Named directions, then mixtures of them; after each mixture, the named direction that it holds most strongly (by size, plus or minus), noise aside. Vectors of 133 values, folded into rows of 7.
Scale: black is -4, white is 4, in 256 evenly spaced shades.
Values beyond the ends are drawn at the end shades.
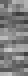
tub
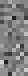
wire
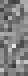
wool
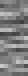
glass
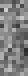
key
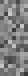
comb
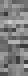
glass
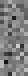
wire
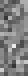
wool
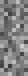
comb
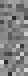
wire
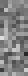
tub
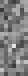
wool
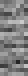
glass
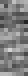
tub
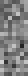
wool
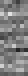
glass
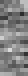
tub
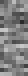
tub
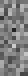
comb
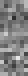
tub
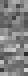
tub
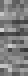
glass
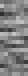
glass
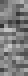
tub
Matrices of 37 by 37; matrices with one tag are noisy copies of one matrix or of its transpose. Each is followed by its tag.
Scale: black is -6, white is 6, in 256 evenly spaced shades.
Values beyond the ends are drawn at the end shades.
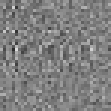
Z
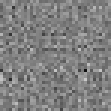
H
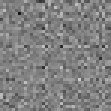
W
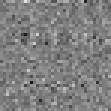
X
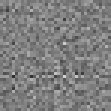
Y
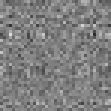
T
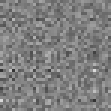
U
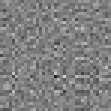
Y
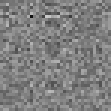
Z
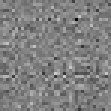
Y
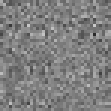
T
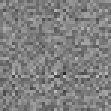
Y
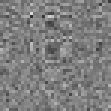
Z
